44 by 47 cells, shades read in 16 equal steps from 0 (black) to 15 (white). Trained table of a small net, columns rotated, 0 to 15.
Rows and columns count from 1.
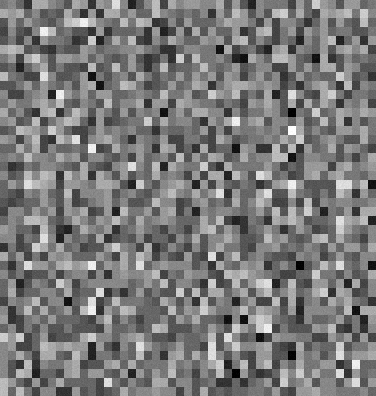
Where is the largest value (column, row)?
37, 15
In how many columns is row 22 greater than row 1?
18
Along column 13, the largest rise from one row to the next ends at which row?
11
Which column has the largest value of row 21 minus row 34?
9
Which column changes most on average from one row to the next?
12
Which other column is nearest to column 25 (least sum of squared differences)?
23
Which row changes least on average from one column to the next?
44
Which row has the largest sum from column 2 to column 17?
30
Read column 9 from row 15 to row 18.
6 9 6 8
